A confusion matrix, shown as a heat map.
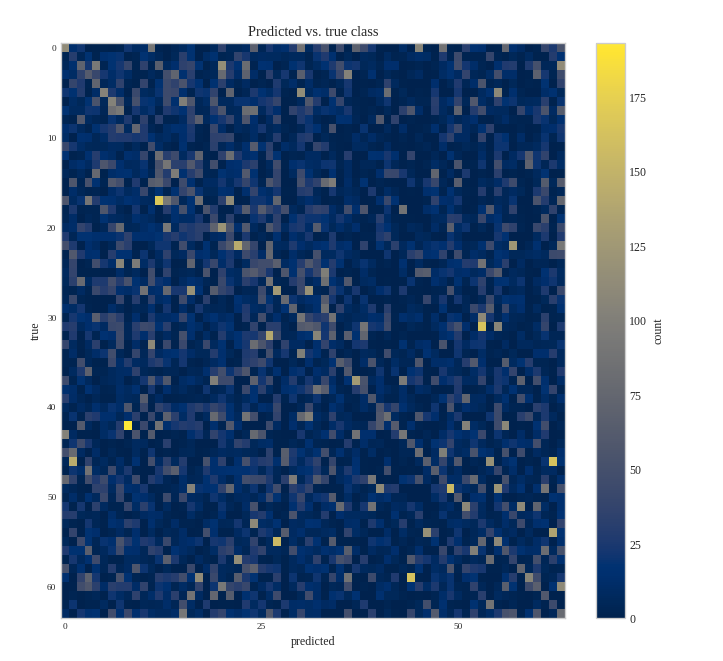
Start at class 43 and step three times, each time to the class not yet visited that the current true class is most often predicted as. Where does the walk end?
48
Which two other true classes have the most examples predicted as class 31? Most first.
27, 41
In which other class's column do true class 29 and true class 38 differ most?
32
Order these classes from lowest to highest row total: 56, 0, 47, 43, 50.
50, 47, 43, 56, 0
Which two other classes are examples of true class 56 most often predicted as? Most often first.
52, 61
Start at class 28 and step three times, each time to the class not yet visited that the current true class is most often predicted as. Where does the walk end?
24
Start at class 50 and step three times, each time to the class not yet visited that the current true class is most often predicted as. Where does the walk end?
53
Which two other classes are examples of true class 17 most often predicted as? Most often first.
12, 21
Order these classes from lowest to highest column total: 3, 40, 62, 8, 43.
43, 40, 62, 8, 3
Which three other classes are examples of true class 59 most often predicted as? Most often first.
44, 17, 36
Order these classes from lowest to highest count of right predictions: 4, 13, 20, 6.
4, 13, 6, 20
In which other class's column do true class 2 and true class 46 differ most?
62
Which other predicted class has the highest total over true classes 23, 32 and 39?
26
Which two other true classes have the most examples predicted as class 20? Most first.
2, 60
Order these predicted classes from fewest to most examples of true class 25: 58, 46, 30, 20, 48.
58, 48, 20, 30, 46
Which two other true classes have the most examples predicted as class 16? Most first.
27, 49
